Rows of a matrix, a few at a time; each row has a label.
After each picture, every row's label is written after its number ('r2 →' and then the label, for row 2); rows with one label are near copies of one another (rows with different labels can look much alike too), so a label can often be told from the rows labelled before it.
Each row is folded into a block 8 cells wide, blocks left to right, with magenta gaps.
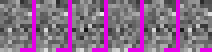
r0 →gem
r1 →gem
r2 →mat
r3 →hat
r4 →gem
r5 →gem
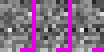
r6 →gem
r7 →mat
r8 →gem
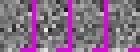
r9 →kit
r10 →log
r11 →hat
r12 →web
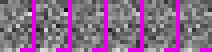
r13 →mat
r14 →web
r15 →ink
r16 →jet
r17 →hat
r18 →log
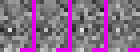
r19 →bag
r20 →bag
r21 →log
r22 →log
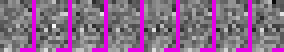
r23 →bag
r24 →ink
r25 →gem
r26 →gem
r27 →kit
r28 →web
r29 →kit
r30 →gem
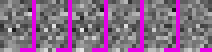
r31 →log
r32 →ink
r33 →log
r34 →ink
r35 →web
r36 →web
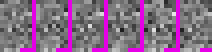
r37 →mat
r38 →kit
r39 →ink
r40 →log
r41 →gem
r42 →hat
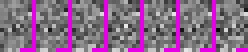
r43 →kit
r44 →log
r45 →hat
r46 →ink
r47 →mat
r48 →hat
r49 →bag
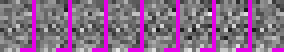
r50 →jet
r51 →kit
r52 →jet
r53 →jet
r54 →log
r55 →mat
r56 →mat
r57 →bag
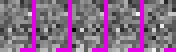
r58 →gem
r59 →hat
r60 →bag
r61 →gem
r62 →ink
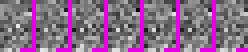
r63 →ink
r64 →web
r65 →bag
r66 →web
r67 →hat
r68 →bag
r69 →web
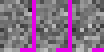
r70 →web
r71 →jet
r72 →bag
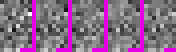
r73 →mat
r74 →kit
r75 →bag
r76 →kit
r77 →mat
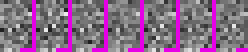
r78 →jet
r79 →mat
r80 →jet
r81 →gem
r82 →ink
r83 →web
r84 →ink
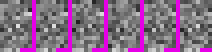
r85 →ink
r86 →ink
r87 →gem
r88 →bag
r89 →jet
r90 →jet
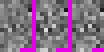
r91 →kit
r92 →log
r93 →kit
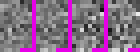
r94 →gem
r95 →jet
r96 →kit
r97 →hat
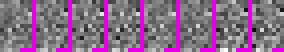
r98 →gem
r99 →web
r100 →mat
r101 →mat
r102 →ink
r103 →ink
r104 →web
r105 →bag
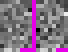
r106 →web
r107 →hat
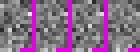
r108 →gem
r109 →jet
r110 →ink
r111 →kit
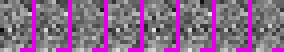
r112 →hat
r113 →gem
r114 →web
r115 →jet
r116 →log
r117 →gem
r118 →jet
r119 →bag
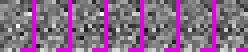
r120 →ink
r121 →bag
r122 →mat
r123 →web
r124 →hat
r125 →bag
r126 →bag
